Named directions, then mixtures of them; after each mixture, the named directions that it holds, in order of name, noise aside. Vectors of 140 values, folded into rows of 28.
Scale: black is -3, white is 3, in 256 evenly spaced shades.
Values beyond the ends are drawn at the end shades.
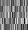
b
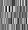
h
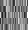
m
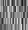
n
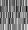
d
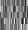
b, n.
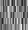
n.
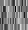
m, n.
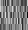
m, n.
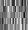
m, n.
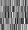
b.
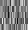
b, n.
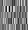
h.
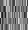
m.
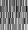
d.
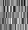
h, n.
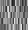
h, n.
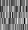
b, d.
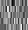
h, n.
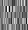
h.
